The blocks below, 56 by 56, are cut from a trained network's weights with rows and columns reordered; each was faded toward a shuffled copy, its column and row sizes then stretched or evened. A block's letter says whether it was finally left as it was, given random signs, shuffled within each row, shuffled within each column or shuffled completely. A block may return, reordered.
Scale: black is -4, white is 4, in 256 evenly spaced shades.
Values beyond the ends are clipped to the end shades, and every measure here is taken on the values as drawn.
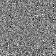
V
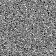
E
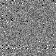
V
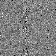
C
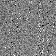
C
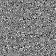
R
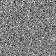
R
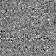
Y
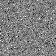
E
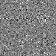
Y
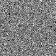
C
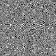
Y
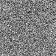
C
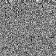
Y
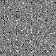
Y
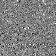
R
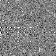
V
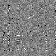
Y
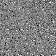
R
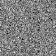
V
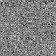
Y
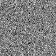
C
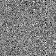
V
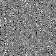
C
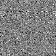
R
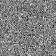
R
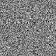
Y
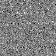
R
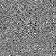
Y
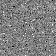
E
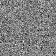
C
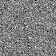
R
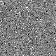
C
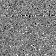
R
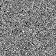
R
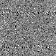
V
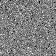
E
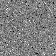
E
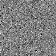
C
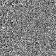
V
